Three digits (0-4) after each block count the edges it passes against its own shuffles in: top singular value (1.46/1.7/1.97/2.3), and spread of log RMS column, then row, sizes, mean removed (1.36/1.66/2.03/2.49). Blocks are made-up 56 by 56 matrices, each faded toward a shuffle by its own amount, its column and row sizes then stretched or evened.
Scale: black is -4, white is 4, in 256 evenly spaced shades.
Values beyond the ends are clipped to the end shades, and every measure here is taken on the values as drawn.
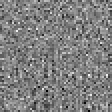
2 0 1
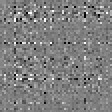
3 3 4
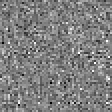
1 1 1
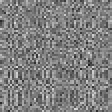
4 3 0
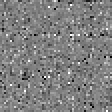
0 3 1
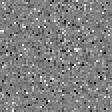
0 0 0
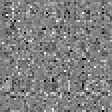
3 2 2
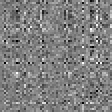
4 4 3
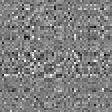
4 1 4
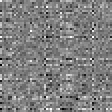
4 3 4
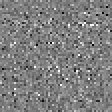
1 1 3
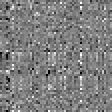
4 4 1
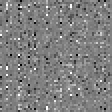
0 4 1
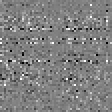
1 2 4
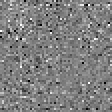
1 2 3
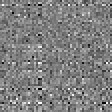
4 2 3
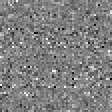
0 1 3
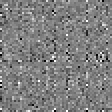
3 3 2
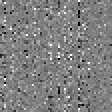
0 4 0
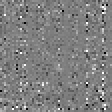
0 4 2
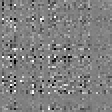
2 4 4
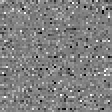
1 0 3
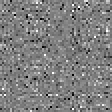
3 1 0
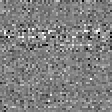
2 0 4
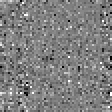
1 4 2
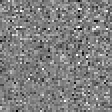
0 2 2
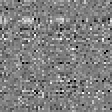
3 2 3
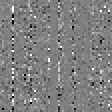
2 4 0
